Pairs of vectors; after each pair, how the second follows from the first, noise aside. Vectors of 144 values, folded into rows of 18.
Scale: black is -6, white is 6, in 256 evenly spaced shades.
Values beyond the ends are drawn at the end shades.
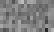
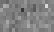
wrapped around, negated, partly zeroed.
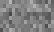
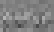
reversed, negated, partly zeroed.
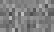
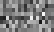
reversed, scaled up.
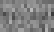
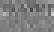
negated, partly zeroed.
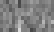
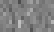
partly zeroed.
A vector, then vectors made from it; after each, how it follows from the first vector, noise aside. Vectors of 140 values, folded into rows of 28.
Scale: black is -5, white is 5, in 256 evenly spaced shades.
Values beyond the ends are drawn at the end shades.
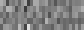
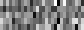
reversed, scaled up.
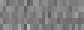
shrunk.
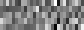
reversed, scaled up.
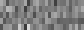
copied.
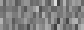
reversed.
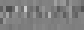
negated, partly zeroed.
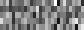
reversed, scaled up.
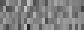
negated.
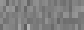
shrunk.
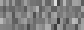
reversed.
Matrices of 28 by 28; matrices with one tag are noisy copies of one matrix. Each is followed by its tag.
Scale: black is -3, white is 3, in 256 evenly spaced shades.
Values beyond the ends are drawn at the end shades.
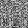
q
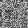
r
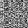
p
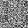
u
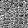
p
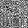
q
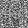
q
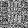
u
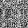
r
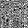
q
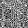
r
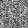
q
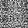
u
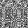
r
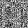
r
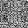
u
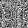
r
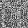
r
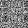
u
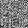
q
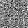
p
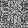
u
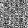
p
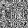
r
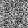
p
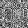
r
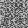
p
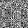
r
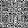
u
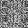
u
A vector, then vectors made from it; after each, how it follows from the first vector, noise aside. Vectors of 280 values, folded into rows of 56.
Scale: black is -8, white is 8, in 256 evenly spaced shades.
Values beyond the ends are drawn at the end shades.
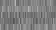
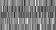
reversed, scaled up.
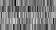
negated, scaled up.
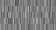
sign-scrambled.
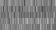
reversed.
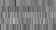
negated.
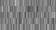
sign-scrambled.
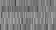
negated.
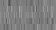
reversed, negated, partly zeroed.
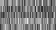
reversed, scaled up.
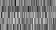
negated, scaled up.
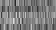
negated, scaled up.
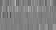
partly zeroed.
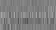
reversed, negated, partly zeroed.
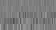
partly zeroed.
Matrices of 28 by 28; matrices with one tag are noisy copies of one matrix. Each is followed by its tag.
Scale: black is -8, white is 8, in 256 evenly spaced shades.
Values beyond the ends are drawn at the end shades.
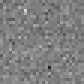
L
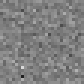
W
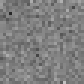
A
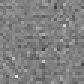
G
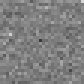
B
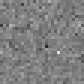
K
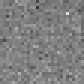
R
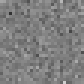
A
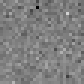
R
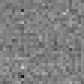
W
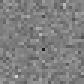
G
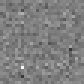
W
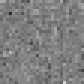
A
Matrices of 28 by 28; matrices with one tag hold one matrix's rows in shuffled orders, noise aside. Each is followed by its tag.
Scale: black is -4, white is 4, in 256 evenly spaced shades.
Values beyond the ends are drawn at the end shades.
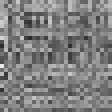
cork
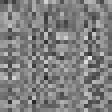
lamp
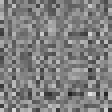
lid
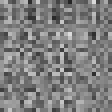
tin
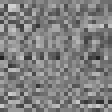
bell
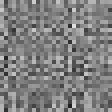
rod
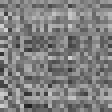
cork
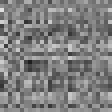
cork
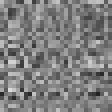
bell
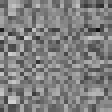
bell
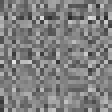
lid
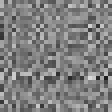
lid
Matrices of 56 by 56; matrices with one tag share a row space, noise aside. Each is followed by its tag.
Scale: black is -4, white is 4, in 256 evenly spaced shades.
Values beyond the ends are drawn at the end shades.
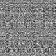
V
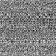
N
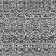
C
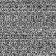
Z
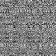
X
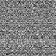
V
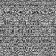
C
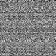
V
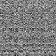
C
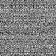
N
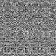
C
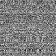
X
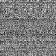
X
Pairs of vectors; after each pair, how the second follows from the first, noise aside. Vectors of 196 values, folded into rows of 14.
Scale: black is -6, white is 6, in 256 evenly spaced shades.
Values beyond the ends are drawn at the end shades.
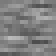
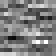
negated, scaled up.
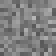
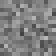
copied.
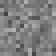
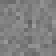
wrapped around, negated, shrunk.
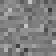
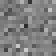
negated.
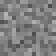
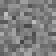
copied.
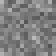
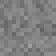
wrapped around, negated, shrunk.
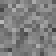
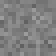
wrapped around, shrunk.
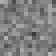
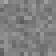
reversed, shrunk.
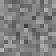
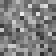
wrapped around, negated, scaled up.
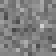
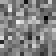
wrapped around, negated, scaled up.
